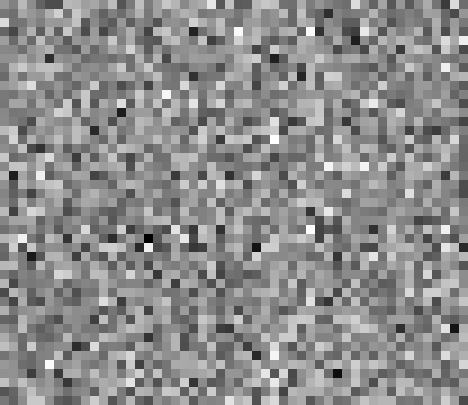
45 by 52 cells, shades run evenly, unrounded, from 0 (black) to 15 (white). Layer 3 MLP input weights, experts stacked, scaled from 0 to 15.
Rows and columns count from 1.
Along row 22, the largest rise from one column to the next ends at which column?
46
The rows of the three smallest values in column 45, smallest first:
37, 6, 12
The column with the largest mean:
35
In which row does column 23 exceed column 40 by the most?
5
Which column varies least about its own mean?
47
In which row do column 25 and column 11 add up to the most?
10
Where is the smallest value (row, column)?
27, 17
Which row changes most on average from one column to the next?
4
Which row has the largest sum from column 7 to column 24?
1
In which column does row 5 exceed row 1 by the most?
50
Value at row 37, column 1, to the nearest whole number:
8
